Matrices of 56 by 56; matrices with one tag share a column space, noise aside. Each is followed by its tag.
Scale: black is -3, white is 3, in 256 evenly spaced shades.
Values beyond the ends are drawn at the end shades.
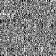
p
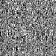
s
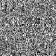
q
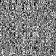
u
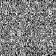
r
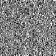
r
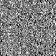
r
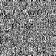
p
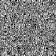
p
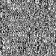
u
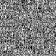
u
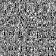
s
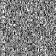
s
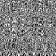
q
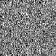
r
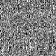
u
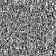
u
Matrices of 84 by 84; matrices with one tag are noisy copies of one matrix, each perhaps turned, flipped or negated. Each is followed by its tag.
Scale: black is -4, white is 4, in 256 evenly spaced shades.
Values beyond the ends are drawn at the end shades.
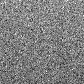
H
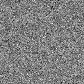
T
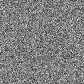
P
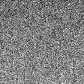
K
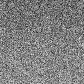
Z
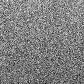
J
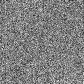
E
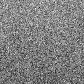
J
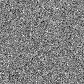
T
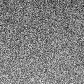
J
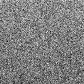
K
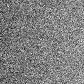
J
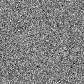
P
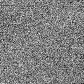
E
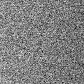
H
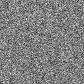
T
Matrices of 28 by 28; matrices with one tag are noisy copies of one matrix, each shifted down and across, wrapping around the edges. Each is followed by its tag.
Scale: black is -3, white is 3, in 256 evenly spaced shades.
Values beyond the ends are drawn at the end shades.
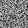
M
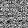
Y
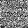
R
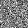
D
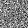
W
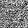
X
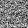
R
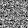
R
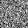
M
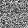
W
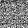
Y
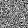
D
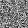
D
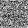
R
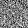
M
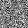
D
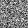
W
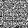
Y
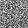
W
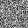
D
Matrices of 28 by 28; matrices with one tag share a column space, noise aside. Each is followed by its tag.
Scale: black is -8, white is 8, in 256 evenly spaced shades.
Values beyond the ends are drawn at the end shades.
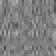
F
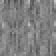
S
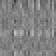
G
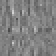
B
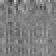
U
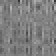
U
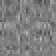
F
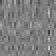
F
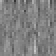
S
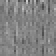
U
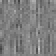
S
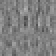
B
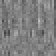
G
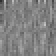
S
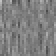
S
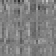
U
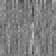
S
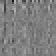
U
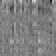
U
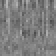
G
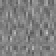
F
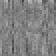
S
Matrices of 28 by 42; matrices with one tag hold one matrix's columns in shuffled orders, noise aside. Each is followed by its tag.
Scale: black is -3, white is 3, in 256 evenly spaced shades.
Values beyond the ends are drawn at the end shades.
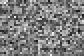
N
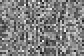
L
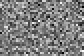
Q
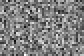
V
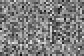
V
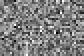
N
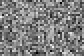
L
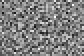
Q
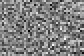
Q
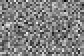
Q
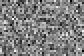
N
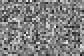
V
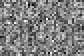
L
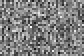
L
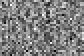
L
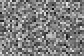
Q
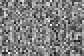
L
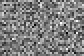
Q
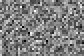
N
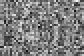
L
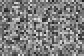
V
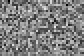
N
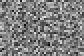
Q
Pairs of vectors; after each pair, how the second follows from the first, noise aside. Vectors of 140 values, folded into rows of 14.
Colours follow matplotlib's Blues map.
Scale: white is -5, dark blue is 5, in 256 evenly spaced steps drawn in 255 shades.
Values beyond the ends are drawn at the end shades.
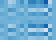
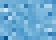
wrapped around, negated, partly zeroed.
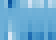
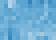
negated, shrunk.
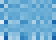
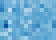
wrapped around, negated, partly zeroed.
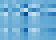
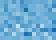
wrapped around, negated, partly zeroed.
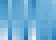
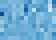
wrapped around, negated, partly zeroed.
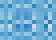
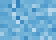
wrapped around, negated, partly zeroed.
